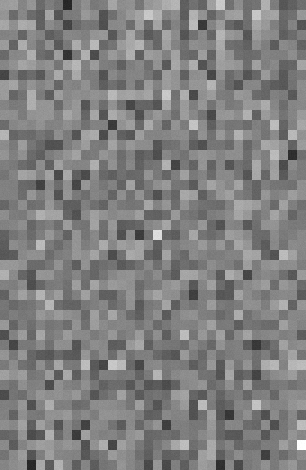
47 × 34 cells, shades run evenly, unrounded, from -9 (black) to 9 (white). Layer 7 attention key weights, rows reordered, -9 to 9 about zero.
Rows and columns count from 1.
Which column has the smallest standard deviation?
2
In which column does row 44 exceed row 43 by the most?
10
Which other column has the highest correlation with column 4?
25
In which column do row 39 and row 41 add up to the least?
18
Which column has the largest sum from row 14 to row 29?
27
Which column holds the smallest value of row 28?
28
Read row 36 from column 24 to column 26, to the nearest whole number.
1 -1 0
